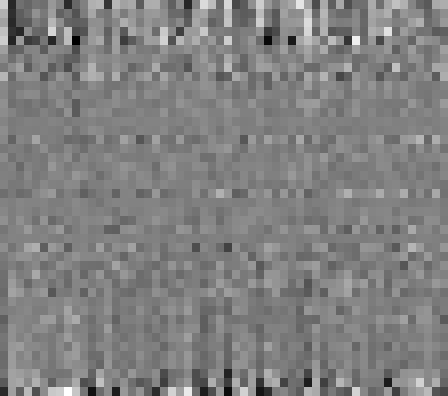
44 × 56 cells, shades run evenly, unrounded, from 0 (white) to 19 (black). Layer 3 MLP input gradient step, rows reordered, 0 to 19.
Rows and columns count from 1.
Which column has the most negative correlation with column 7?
3
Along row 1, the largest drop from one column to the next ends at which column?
15
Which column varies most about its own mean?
29
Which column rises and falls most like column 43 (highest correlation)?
55
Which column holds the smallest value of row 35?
9
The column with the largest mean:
2
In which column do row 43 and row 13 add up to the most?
49
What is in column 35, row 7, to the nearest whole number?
10
